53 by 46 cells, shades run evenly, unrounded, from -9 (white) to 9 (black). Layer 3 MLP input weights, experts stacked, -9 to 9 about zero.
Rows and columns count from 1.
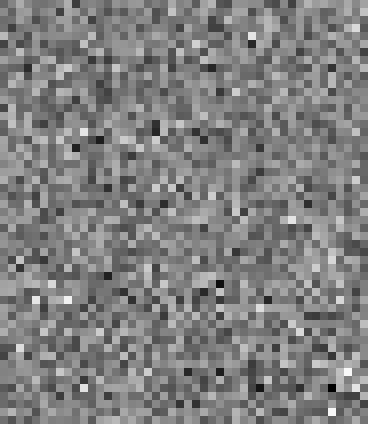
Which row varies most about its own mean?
49
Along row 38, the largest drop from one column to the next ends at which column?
5
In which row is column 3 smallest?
44
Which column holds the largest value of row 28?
6
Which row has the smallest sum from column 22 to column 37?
39
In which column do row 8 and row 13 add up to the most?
14
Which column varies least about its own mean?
41
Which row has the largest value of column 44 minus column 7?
36
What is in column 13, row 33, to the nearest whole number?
0
